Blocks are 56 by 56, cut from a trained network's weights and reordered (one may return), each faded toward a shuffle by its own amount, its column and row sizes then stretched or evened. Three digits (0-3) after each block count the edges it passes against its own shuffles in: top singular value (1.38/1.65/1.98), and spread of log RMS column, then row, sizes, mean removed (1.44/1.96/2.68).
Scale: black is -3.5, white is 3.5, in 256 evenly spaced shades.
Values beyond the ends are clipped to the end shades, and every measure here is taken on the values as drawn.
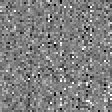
0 2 0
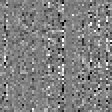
2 3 0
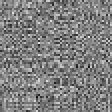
3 1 0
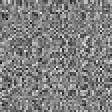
3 1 1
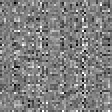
3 3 2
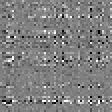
3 2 3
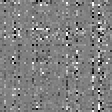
1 3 2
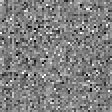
0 0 1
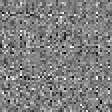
2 2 2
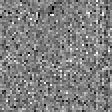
0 0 0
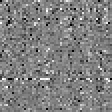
1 1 2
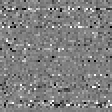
0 0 3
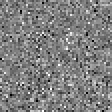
0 1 1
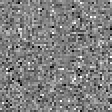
0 2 0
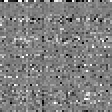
1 0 3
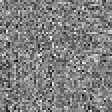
2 1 1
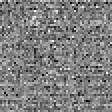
1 0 0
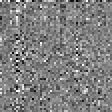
2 2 2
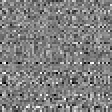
3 0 3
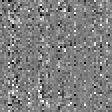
0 3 1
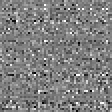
0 1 3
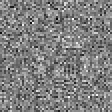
2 0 1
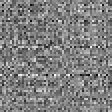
3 0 2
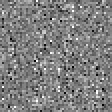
0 2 0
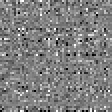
1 2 3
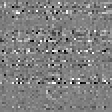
1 1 3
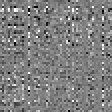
2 3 2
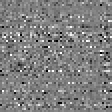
0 1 3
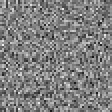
2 0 0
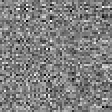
3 1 2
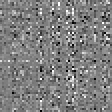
1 3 2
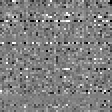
1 1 3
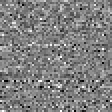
1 0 2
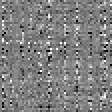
1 3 0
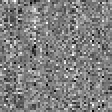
2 2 0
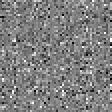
1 2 1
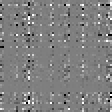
1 3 3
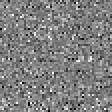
0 1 2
